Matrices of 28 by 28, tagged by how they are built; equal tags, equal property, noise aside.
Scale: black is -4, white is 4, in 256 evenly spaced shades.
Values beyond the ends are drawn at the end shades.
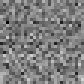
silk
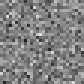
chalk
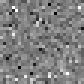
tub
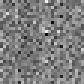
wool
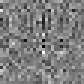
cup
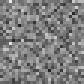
wool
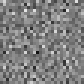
cup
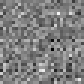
cup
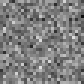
wool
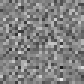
wool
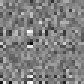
cup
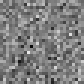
chalk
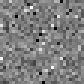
tub
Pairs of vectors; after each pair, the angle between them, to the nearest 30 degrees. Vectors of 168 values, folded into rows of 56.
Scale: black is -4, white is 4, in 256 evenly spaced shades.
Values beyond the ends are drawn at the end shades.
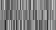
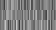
150 degrees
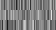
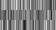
150 degrees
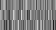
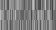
90 degrees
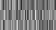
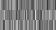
30 degrees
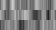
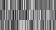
120 degrees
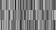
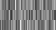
150 degrees
